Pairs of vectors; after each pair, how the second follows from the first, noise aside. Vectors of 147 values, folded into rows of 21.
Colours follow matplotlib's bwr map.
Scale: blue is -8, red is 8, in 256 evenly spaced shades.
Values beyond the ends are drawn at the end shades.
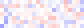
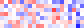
wrapped around, scaled up.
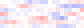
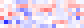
reversed, scaled up.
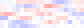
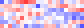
wrapped around, scaled up.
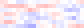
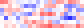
wrapped around, scaled up.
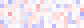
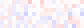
wrapped around, negated, shrunk.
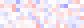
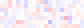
reversed, negated, shrunk.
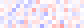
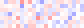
reversed.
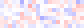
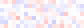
reversed, negated, shrunk.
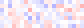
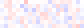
wrapped around, shrunk.
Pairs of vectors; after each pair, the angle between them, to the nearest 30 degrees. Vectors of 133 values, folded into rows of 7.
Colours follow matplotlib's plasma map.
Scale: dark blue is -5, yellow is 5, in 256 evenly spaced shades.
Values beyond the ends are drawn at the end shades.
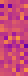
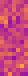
90 degrees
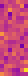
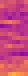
90 degrees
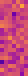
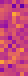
150 degrees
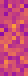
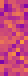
60 degrees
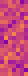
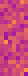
150 degrees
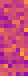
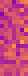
60 degrees
